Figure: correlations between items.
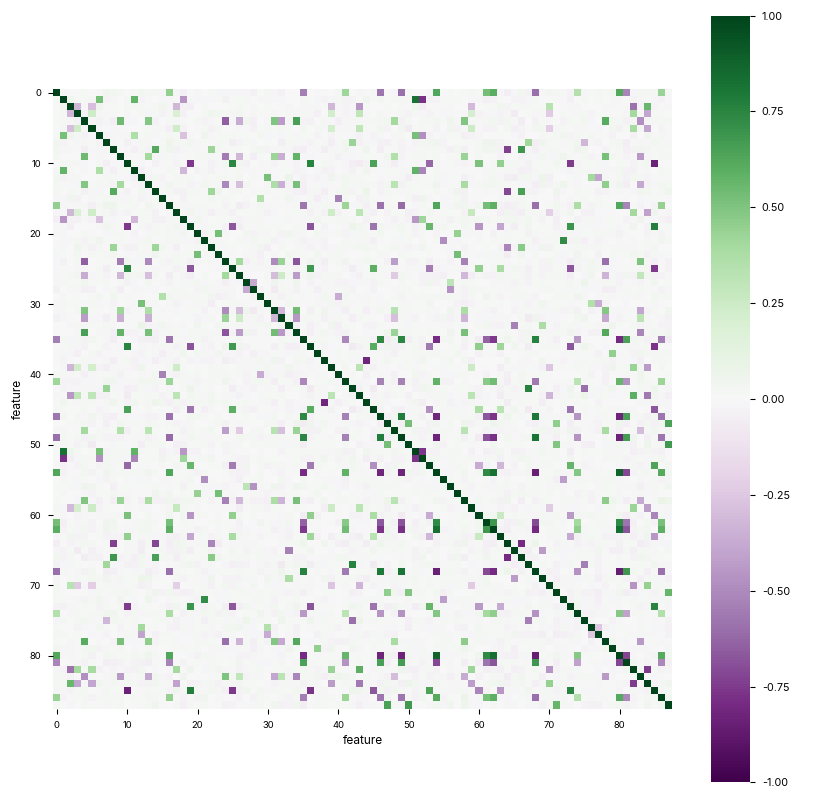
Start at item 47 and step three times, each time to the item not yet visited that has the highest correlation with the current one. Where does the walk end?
71
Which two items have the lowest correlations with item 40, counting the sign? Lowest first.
15, 29
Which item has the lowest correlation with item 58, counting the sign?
24
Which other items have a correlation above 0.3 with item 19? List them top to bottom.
53, 73, 85
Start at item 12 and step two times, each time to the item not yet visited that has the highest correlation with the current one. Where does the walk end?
76
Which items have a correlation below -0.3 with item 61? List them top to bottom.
35, 46, 49, 68, 81
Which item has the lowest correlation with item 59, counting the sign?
84
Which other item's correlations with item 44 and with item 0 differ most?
38
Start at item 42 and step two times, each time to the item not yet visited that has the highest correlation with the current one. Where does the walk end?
7
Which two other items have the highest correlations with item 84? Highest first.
2, 70
